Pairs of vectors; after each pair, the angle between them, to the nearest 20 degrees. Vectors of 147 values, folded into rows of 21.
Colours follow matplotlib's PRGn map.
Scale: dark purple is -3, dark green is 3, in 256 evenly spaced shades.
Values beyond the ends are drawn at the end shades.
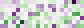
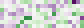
40 degrees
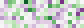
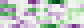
80 degrees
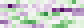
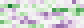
160 degrees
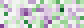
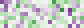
60 degrees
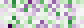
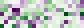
100 degrees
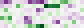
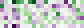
100 degrees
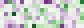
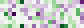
140 degrees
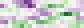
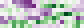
20 degrees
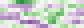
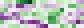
20 degrees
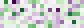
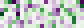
60 degrees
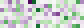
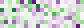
140 degrees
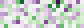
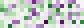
80 degrees
